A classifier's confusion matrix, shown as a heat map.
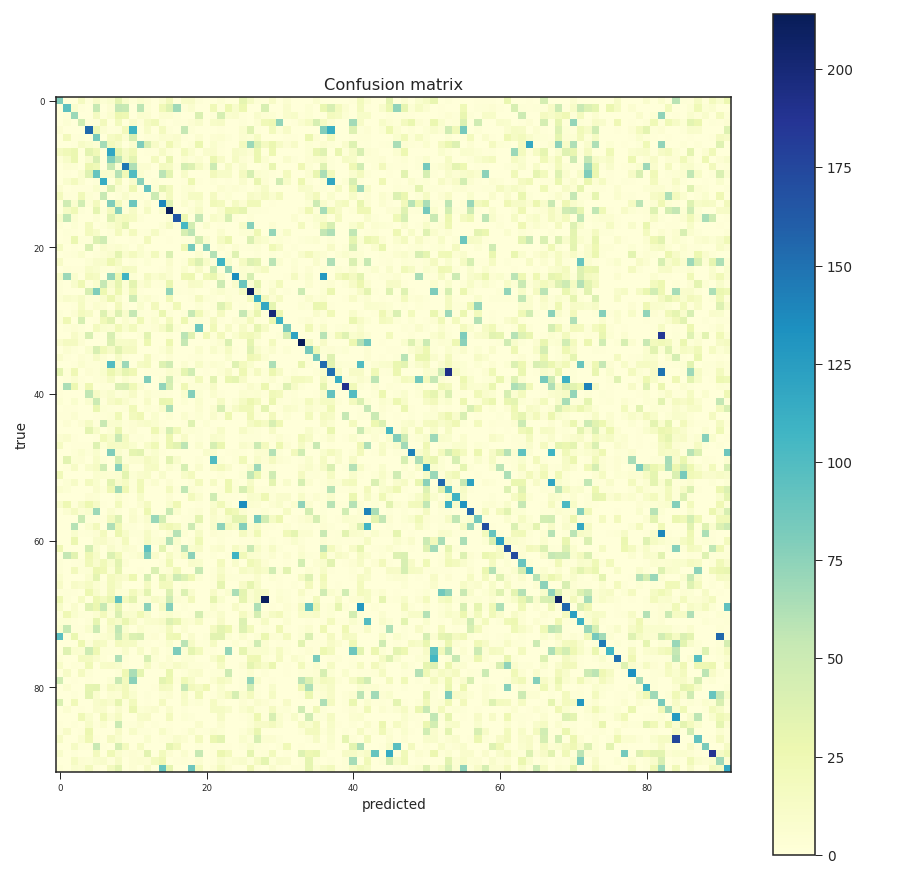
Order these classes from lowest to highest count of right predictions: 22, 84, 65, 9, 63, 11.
65, 11, 63, 22, 84, 9
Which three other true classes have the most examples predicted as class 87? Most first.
76, 64, 84
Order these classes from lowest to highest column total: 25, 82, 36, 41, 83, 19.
19, 83, 25, 41, 36, 82
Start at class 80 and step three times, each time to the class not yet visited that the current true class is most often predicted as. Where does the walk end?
41
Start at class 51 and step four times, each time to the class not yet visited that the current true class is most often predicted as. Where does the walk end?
62
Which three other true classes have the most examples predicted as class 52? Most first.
67, 60, 37
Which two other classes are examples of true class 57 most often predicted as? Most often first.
27, 13
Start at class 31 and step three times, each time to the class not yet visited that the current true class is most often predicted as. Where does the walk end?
25
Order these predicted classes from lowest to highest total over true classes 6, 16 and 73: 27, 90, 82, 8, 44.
44, 27, 8, 82, 90
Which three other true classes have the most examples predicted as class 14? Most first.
91, 39, 10
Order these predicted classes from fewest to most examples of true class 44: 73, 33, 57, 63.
33, 57, 73, 63
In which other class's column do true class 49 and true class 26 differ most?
21
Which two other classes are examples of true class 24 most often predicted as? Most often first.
36, 9
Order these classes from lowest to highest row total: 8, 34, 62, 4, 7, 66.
66, 34, 8, 7, 4, 62
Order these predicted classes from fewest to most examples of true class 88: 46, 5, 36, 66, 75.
36, 66, 75, 5, 46
